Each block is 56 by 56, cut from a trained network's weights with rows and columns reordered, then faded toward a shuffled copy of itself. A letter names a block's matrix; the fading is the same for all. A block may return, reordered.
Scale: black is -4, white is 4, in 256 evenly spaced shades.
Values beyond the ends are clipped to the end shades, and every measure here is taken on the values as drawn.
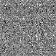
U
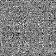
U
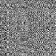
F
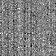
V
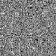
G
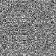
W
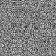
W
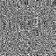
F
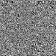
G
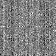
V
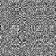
F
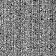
V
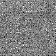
U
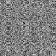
W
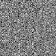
G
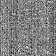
V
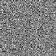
G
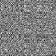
W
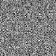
G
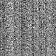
V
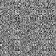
W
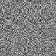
W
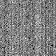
V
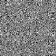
G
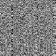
F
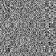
W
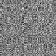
W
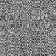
W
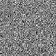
G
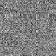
W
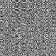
F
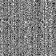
V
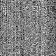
V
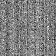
V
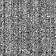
V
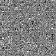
U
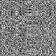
F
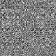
W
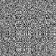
F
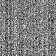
V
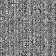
V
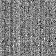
V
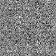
U
